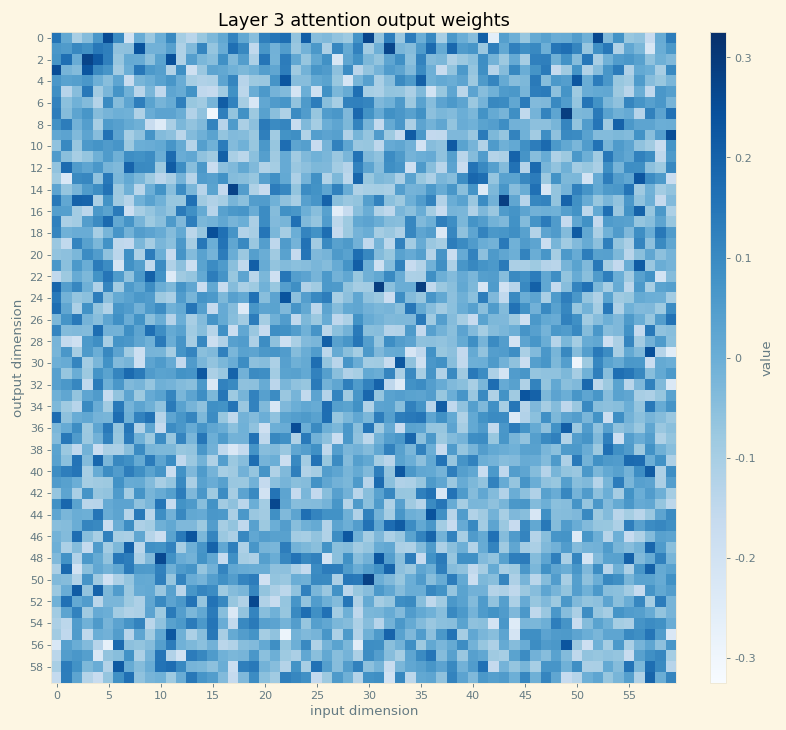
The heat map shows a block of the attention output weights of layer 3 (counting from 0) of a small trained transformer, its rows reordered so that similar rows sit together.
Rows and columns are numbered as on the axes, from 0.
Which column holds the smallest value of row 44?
46
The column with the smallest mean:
18
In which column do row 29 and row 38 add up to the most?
57
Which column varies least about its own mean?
39
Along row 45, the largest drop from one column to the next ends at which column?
5
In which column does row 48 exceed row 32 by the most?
55
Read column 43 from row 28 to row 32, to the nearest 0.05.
0.05 0.05 0 -0.2 0
